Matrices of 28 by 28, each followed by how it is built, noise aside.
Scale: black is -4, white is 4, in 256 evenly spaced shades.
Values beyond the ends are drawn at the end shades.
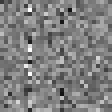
uneven columns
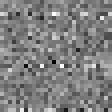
uneven rows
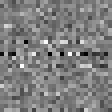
uneven rows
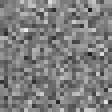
blocks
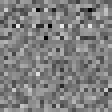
uneven rows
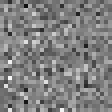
uneven columns
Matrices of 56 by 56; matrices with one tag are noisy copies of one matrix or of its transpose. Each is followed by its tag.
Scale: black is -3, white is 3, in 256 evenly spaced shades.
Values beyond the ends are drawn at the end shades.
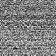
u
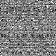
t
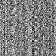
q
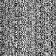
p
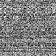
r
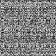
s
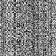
r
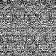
p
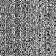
u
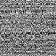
q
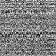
q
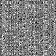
s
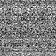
r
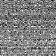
u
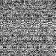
p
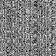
t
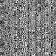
p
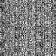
p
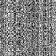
r
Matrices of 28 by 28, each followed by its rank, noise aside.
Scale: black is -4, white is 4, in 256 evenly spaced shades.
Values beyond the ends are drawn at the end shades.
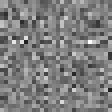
five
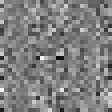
three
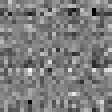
three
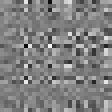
two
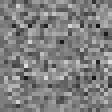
six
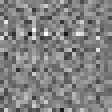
three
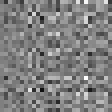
three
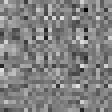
four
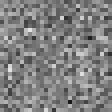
six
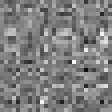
four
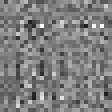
four
